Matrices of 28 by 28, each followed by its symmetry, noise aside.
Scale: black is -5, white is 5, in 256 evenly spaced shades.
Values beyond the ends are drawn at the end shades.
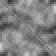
same after a half turn.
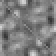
same after a half turn.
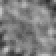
symmetric across the other diagonal.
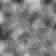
antisymmetric.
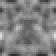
mirrored left to right.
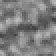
same after a half turn.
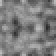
mirrored top to bottom.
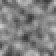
same after a half turn.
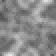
same after a half turn.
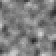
antisymmetric.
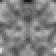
mirrored left to right.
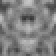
mirrored left to right.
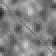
same after a half turn.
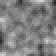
antisymmetric.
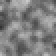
antisymmetric.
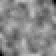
same after a half turn.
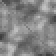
same after a half turn.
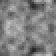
mirrored top to bottom.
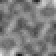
same after a half turn.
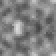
mirrored top to bottom.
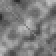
symmetric.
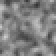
antisymmetric.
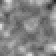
symmetric across the other diagonal.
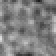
antisymmetric.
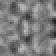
mirrored top to bottom.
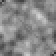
symmetric across the other diagonal.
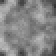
mirrored top to bottom.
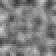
antisymmetric.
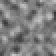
antisymmetric.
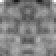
mirrored left to right.
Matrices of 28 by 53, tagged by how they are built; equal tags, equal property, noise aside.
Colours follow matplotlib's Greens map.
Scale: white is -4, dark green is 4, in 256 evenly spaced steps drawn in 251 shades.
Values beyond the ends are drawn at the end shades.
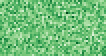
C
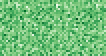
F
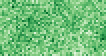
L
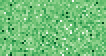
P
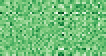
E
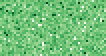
P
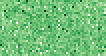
P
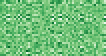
E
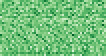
F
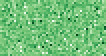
P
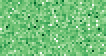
P
